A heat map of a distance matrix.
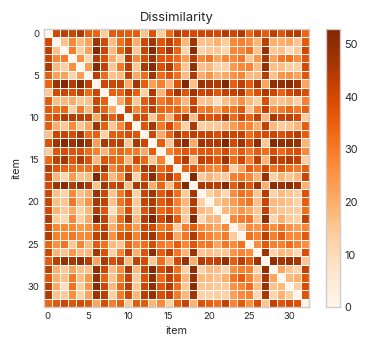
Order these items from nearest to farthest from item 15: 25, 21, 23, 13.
13, 25, 23, 21
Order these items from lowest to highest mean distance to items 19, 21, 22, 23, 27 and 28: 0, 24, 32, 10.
24, 32, 10, 0
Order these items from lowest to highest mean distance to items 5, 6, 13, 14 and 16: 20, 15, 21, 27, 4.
15, 27, 21, 20, 4
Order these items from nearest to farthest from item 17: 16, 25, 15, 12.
25, 16, 12, 15
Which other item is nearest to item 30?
2
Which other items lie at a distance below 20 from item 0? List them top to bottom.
7, 12, 14
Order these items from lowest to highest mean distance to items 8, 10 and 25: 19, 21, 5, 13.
21, 5, 19, 13
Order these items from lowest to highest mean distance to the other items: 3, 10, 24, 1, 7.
1, 3, 24, 10, 7
